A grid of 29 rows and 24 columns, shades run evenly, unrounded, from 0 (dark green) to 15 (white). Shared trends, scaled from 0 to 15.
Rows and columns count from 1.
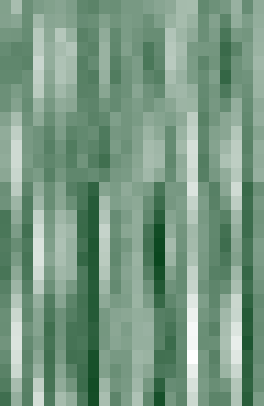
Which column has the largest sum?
18
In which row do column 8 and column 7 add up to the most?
4
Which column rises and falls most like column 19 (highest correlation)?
10
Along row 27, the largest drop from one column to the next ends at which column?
23
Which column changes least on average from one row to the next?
13
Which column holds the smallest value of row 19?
15
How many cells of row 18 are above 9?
5
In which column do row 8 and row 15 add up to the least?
9
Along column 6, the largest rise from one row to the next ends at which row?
3
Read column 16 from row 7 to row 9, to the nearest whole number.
9 8 7
